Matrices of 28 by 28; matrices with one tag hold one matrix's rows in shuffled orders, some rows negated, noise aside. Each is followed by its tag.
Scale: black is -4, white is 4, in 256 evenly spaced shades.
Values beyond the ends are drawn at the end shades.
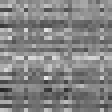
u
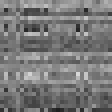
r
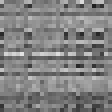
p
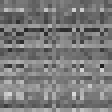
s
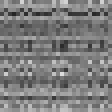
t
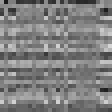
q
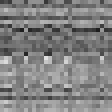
u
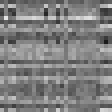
q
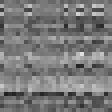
p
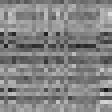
q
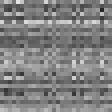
s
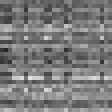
u
